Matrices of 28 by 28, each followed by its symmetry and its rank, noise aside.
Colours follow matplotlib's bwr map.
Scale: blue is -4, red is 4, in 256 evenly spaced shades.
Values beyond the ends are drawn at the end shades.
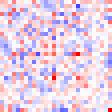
symmetric, rank six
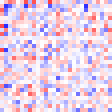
symmetric, rank four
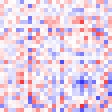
symmetric, rank four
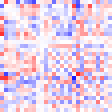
antisymmetric, rank four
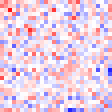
symmetric, rank eight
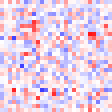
no symmetry, rank eight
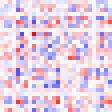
no symmetry, rank four
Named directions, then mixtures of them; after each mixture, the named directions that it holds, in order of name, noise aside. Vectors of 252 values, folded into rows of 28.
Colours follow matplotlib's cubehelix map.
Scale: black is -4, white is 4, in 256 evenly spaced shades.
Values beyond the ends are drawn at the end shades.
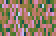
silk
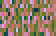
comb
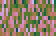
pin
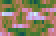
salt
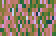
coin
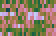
comb, salt, silk.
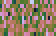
comb, pin.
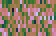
coin, comb, salt.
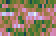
salt, silk.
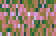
comb, salt, silk.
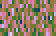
coin, comb.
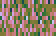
coin, pin.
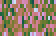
comb, pin.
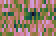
coin, pin, salt.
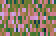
pin, salt, silk.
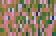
coin.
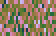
pin, silk.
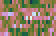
coin, comb, salt.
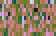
comb, pin.
